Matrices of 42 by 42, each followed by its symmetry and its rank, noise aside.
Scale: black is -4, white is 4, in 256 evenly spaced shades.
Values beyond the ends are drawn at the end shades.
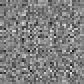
no symmetry, rank seven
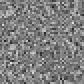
no symmetry, rank eight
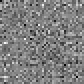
symmetric, rank eight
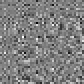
antisymmetric, rank six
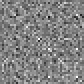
symmetric, rank six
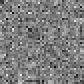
symmetric, rank seven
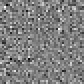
antisymmetric, rank eight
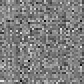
no symmetry, rank eight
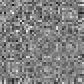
symmetric, rank six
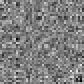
symmetric, rank six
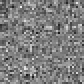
no symmetry, rank eight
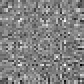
symmetric, rank six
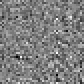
no symmetry, rank seven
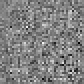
symmetric, rank seven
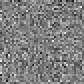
antisymmetric, rank eight
